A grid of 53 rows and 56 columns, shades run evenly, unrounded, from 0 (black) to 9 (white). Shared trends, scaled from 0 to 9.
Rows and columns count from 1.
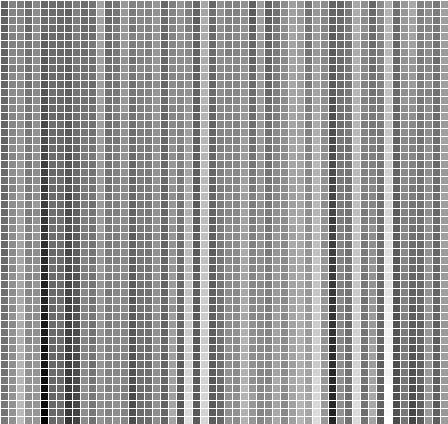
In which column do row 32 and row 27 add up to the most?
49
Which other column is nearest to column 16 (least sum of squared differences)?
33
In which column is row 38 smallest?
6
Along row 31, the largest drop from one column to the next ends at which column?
50
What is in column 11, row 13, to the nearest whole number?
4
